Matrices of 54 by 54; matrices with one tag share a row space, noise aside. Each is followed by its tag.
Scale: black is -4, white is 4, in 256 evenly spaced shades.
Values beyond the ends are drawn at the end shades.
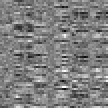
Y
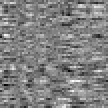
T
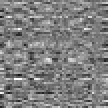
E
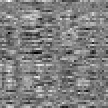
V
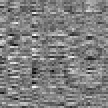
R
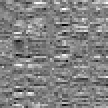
Y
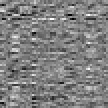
R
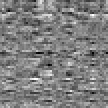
V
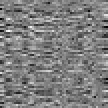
E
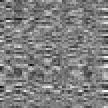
E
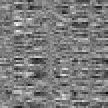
Y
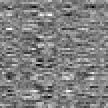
V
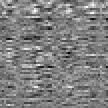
V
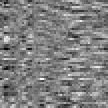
T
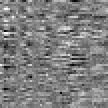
T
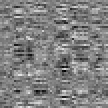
Y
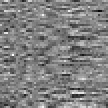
T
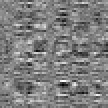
Y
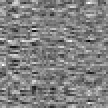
R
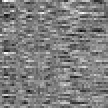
T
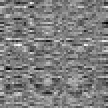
E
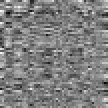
E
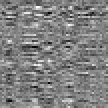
V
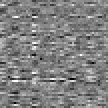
R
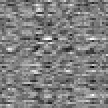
V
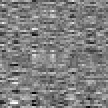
R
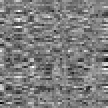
E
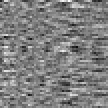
T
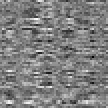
V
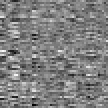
R
